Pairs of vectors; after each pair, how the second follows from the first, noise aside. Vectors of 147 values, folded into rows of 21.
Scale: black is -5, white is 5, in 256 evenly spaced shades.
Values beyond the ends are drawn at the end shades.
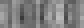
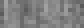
wrapped around, negated, shrunk.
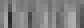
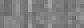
wrapped around, negated, shrunk.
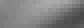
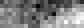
negated, scaled up.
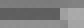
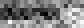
scaled up.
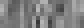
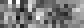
wrapped around, negated, scaled up.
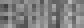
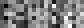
scaled up.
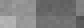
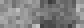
wrapped around, negated.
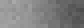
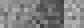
wrapped around.
